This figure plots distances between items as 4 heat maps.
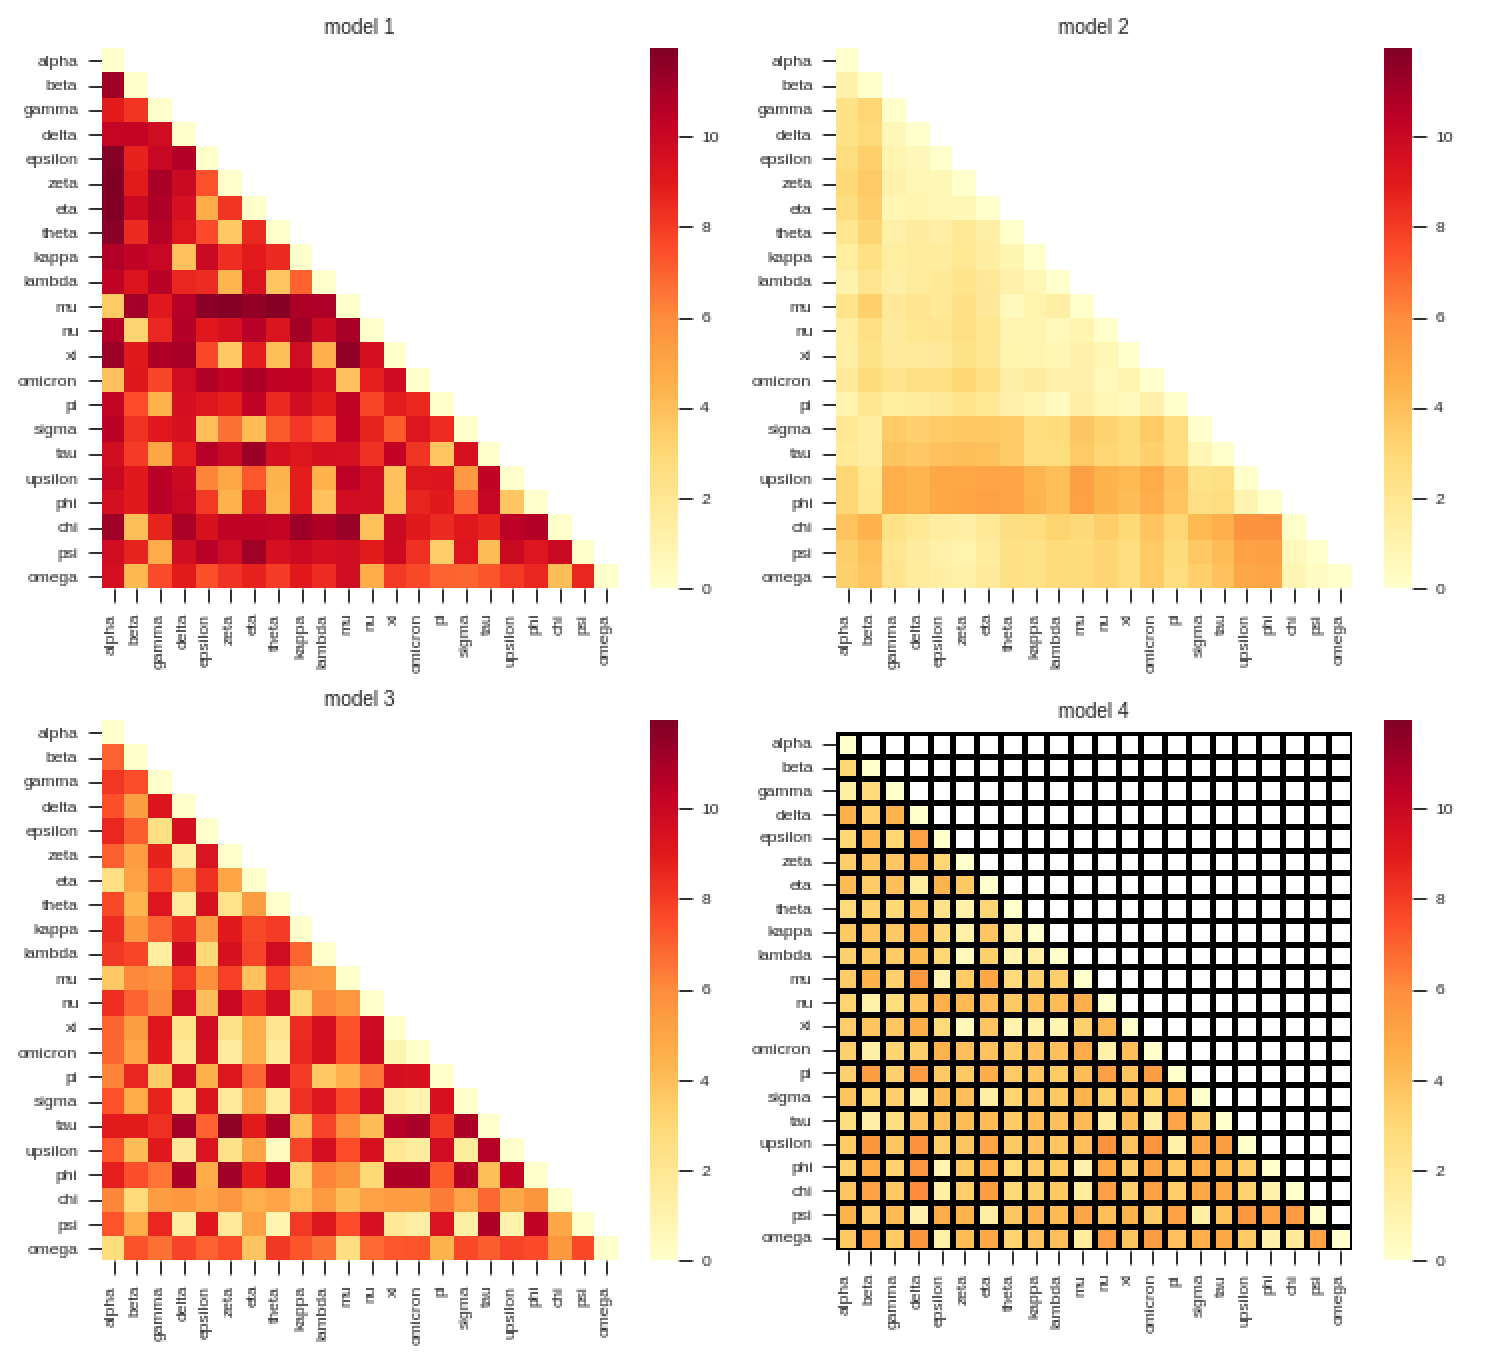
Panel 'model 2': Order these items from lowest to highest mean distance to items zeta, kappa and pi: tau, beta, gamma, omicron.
gamma, omicron, beta, tau
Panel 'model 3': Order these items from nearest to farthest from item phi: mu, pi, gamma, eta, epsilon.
epsilon, mu, gamma, pi, eta
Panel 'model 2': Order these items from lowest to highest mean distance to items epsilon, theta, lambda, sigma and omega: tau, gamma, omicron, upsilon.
gamma, omicron, tau, upsilon
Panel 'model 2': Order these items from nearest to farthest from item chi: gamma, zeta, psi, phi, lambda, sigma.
psi, zeta, gamma, lambda, sigma, phi
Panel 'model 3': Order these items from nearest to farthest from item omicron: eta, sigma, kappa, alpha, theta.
sigma, theta, eta, alpha, kappa
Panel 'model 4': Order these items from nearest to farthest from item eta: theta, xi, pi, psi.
psi, theta, xi, pi
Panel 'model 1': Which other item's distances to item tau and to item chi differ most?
psi
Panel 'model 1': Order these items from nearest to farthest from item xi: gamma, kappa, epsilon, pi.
epsilon, pi, kappa, gamma
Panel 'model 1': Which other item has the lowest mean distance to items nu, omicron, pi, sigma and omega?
beta
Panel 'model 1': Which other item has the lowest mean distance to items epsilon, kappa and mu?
sigma
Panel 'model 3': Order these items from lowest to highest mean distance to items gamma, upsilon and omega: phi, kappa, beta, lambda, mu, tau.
mu, lambda, beta, kappa, phi, tau
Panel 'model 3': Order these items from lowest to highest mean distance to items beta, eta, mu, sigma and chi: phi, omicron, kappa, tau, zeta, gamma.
omicron, zeta, kappa, gamma, phi, tau
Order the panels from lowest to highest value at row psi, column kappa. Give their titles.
model 2, model 4, model 3, model 1
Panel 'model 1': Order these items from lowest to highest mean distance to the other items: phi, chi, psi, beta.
phi, beta, psi, chi
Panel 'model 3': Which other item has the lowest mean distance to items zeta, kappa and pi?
chi
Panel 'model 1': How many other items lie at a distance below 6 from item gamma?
3
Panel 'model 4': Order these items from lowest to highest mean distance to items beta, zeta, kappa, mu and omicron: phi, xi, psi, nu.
xi, nu, phi, psi
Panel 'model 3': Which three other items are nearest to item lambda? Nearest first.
gamma, epsilon, pi
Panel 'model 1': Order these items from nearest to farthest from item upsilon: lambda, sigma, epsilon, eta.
lambda, sigma, epsilon, eta
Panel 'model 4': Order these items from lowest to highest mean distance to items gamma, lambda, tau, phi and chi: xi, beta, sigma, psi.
xi, beta, sigma, psi
